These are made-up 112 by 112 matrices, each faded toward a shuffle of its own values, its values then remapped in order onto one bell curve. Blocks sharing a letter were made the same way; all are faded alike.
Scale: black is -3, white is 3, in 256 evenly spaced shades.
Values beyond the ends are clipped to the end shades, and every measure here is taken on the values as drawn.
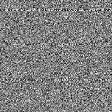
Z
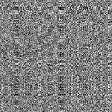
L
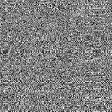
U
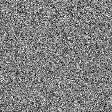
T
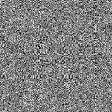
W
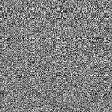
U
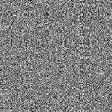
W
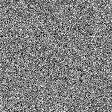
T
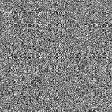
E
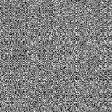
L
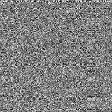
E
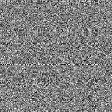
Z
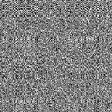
L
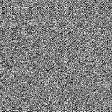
E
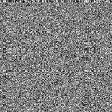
E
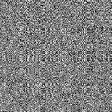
L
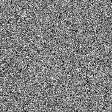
T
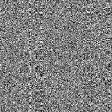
W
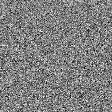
T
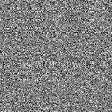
E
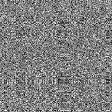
U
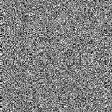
W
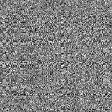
U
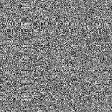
Z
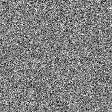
T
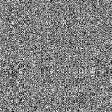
W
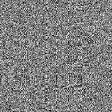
W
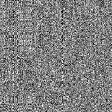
W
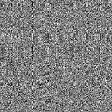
W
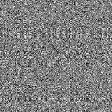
E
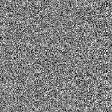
W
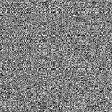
U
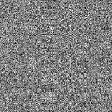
W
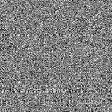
Z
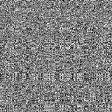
U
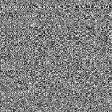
E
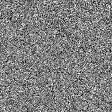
T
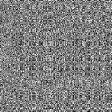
L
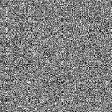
W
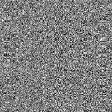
W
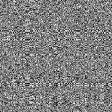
U
